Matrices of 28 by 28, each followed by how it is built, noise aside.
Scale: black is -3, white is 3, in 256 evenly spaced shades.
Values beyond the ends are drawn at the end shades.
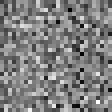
repeating rows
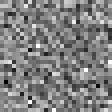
repeating rows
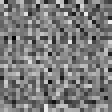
repeating columns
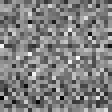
repeating columns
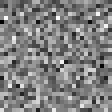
repeating columns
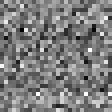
repeating columns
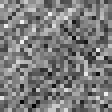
Hankel
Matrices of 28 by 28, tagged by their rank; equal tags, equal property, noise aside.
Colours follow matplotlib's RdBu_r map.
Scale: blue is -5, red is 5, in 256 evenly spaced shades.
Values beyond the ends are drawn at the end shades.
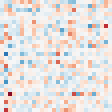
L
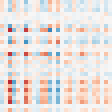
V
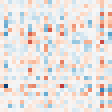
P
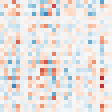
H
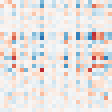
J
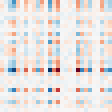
V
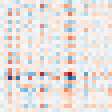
J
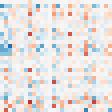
P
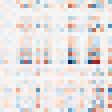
J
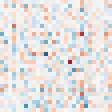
L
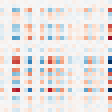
V
